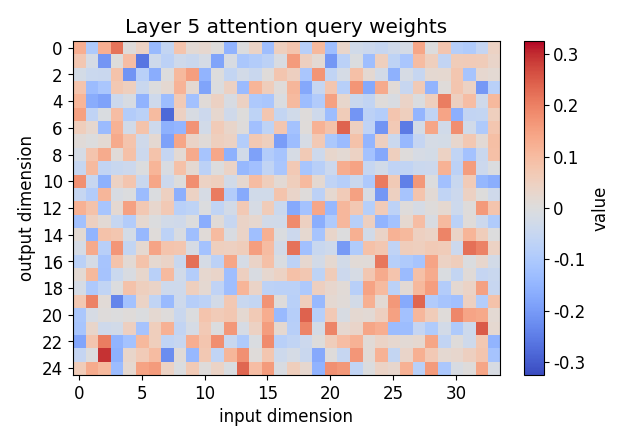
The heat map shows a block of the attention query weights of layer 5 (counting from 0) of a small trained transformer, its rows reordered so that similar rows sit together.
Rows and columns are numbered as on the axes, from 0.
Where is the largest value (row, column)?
23, 2
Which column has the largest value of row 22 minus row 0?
15
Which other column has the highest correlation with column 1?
5
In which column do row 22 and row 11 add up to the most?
11
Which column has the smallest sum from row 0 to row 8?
7
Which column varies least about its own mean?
16
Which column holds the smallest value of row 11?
24
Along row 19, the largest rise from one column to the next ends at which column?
27
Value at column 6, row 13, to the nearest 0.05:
0
